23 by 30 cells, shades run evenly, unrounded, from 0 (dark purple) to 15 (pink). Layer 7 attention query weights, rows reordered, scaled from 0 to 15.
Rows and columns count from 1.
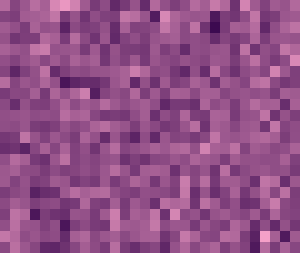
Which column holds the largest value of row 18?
19
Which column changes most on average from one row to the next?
28
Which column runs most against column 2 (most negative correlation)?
26
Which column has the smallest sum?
10
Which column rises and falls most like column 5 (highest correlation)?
4
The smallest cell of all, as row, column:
3, 22
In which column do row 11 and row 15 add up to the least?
13
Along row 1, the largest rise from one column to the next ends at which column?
25
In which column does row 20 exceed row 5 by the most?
18
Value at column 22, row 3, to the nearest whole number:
0
